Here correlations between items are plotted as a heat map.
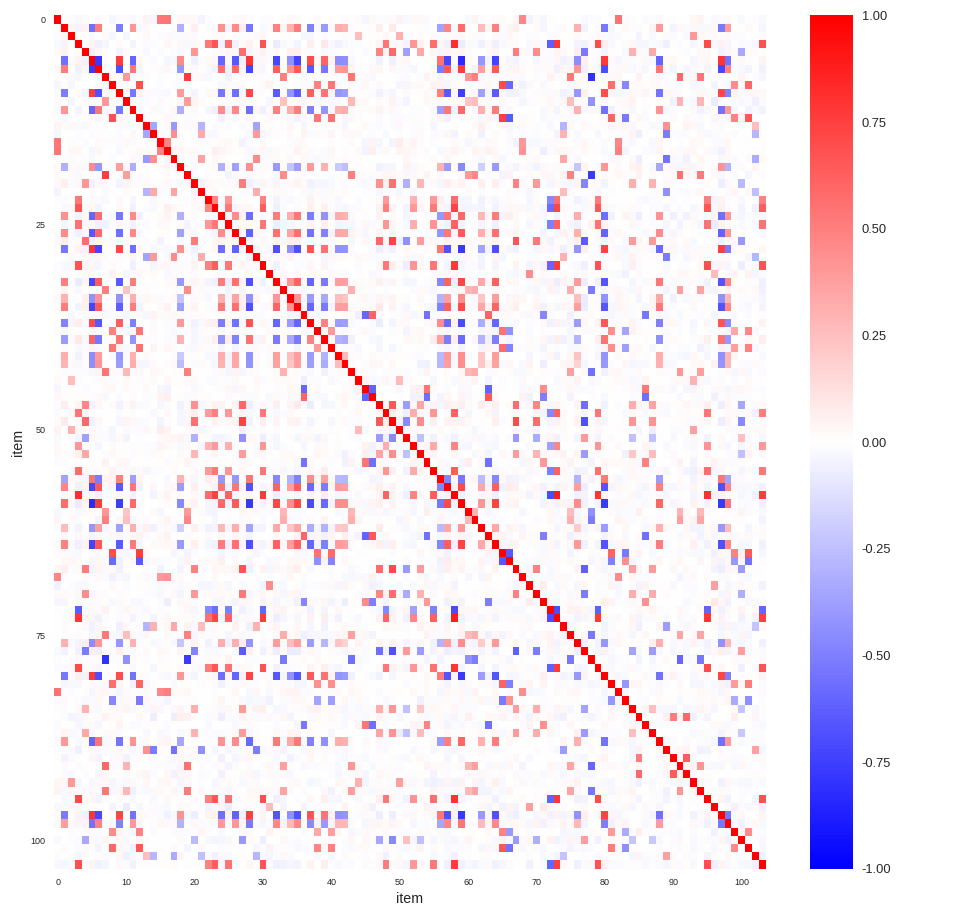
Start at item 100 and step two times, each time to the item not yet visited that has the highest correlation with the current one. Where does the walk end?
51
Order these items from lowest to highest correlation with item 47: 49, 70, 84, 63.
63, 84, 70, 49
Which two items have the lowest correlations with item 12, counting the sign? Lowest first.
66, 83
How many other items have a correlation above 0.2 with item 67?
9
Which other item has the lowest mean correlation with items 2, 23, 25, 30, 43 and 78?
72
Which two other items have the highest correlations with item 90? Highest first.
92, 85
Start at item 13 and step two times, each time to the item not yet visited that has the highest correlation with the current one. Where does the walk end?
102
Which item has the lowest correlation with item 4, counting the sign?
77
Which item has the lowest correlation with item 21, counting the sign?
89
